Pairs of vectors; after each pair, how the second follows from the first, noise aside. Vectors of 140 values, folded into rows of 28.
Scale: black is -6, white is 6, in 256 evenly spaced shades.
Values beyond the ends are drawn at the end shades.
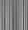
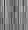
reversed.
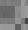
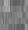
wrapped around, partly zeroed.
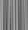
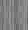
wrapped around, shrunk.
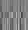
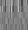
wrapped around, partly zeroed.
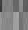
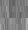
reversed, negated, shrunk.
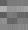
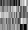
wrapped around, negated, scaled up.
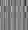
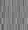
reversed, shrunk.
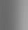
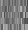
sign-scrambled.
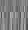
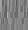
reversed, negated, shrunk.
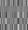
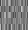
reversed.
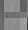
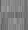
reversed, shrunk.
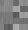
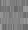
wrapped around, shrunk.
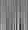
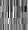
wrapped around, negated, scaled up.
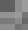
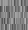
shuffled.
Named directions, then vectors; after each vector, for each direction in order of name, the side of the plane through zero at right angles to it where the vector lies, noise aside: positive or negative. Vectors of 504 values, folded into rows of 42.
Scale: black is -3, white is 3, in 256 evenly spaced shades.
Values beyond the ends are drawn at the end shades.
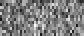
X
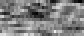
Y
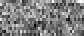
negative, negative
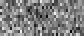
negative, positive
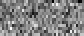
positive, positive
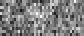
positive, negative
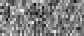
negative, positive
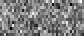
negative, negative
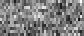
negative, negative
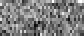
negative, negative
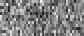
negative, positive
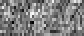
positive, negative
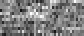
positive, negative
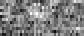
positive, negative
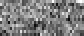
negative, negative
